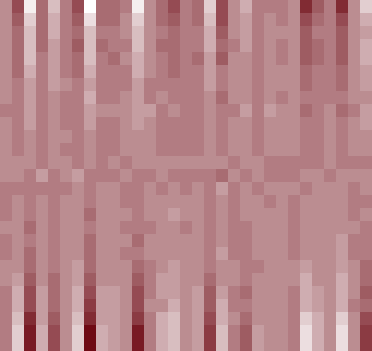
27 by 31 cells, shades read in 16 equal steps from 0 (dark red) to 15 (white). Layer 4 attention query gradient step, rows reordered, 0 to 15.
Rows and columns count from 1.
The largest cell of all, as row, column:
1, 8
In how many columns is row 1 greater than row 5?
7
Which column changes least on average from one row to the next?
28
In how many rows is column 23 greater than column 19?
13
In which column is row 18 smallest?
3
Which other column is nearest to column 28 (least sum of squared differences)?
24
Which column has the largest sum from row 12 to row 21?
29
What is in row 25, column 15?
11
